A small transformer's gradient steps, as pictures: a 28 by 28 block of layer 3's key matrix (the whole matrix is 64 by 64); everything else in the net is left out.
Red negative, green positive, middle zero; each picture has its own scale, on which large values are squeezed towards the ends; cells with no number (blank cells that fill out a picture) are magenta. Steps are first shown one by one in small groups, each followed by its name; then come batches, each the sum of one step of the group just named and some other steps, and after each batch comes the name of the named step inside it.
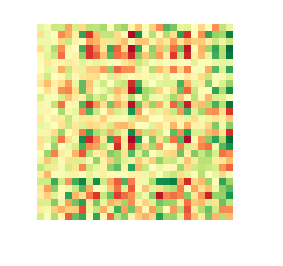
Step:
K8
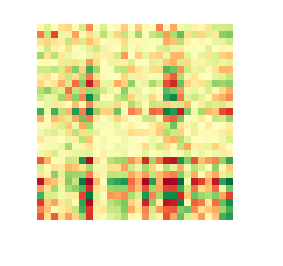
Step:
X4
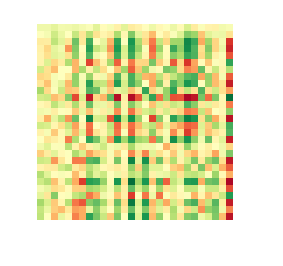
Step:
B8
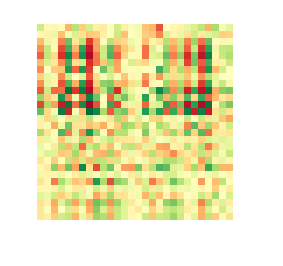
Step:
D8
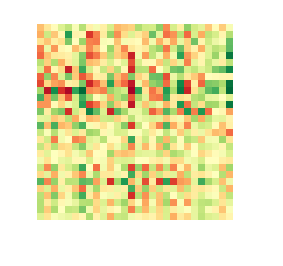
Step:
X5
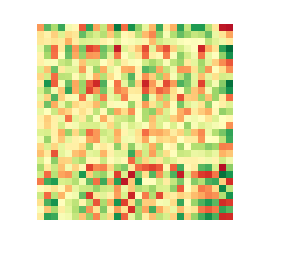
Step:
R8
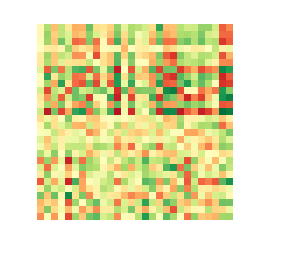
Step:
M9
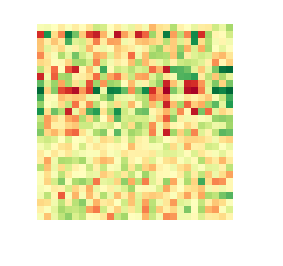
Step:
X5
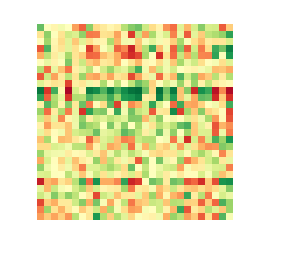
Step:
K8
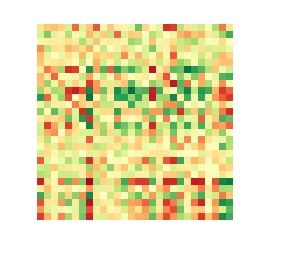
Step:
X4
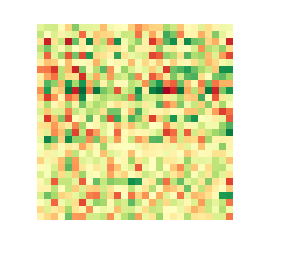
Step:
B8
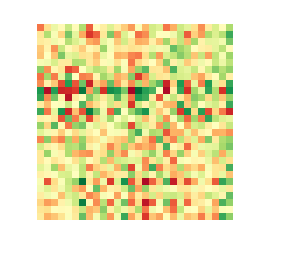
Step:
X5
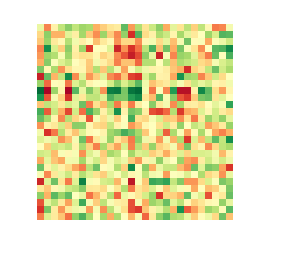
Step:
K8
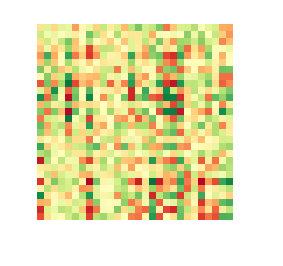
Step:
M9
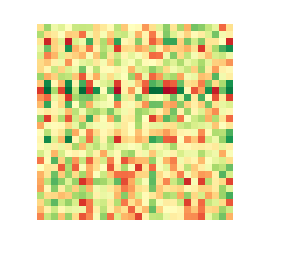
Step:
R8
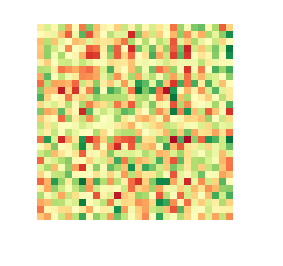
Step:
K8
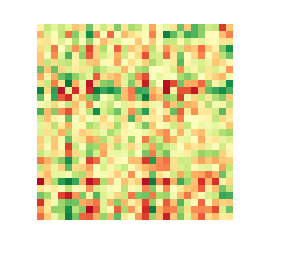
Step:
R8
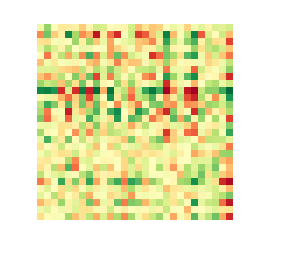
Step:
B8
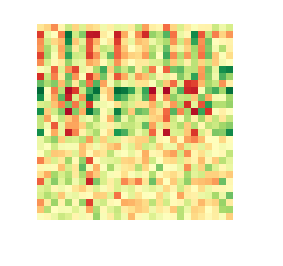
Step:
D8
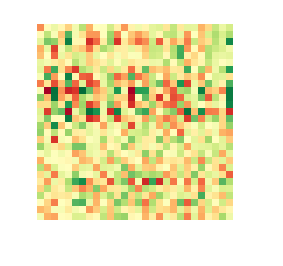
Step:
X5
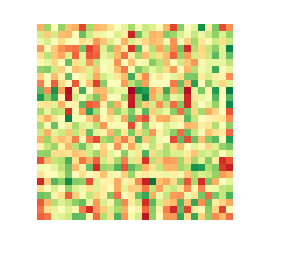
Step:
K8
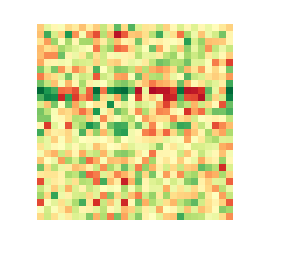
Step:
R8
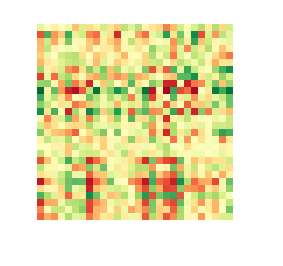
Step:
X4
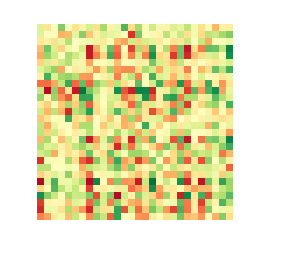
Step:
K8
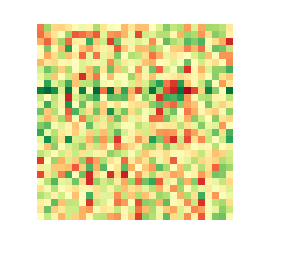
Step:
M9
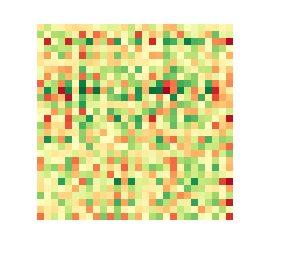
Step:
B8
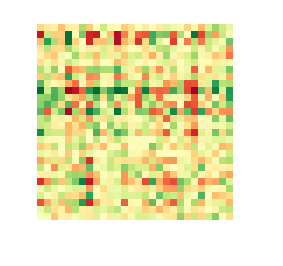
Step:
X4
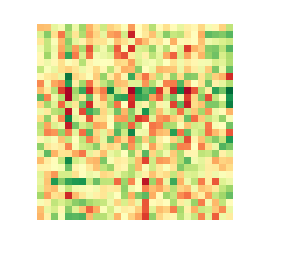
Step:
K8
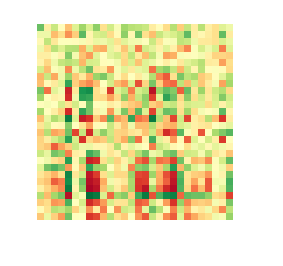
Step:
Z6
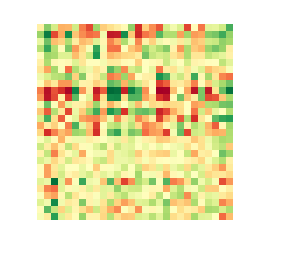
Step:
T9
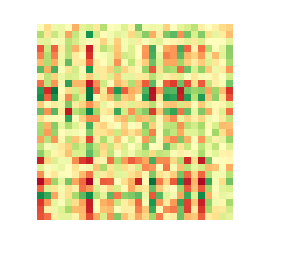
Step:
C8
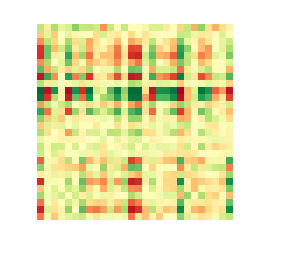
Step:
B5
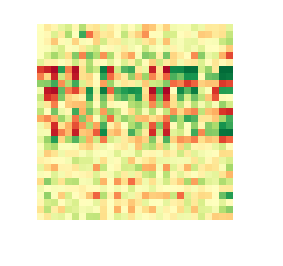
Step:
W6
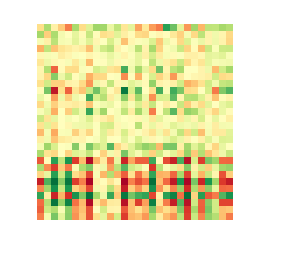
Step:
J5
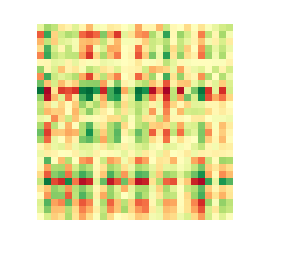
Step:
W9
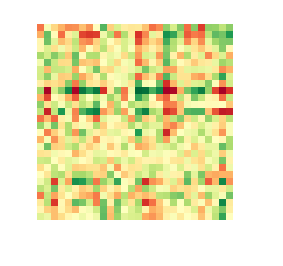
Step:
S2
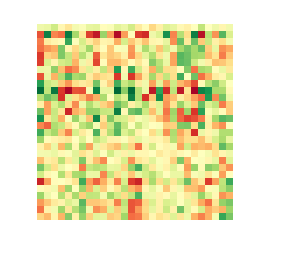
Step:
B5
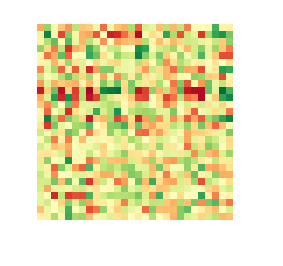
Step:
T9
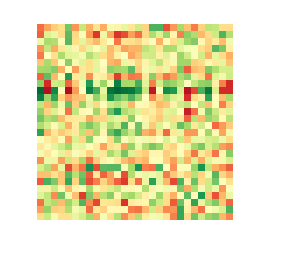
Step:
B5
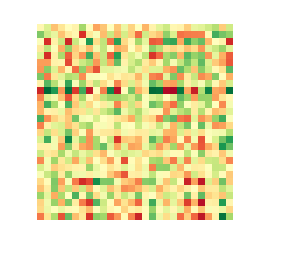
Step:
J5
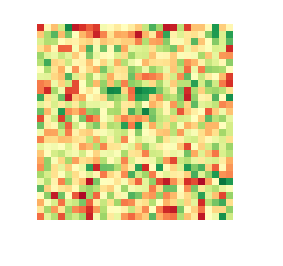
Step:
S2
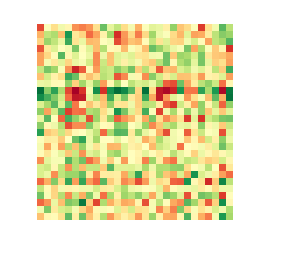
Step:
S2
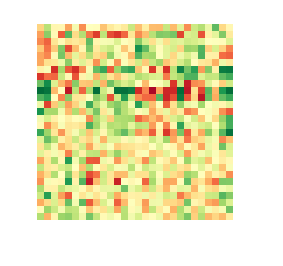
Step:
W6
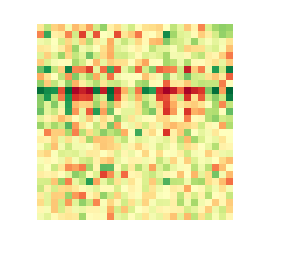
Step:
S2
